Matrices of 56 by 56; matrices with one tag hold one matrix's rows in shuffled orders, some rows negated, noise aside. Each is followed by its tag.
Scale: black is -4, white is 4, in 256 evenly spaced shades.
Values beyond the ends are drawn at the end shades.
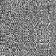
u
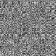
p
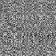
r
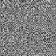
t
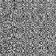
r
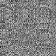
u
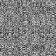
p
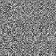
r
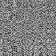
r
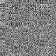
u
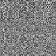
t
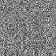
t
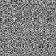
r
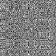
u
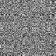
p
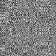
u
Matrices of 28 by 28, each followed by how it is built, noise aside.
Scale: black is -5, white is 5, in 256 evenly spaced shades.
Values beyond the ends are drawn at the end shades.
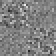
block diagonal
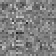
low rank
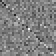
diagonal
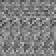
repeating columns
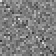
diagonal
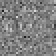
low rank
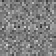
repeating columns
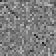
diagonal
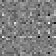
low rank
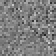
upper triangular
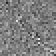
banded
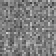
blocks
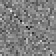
diagonal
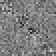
block diagonal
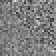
upper triangular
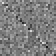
diagonal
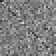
diagonal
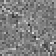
banded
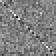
diagonal
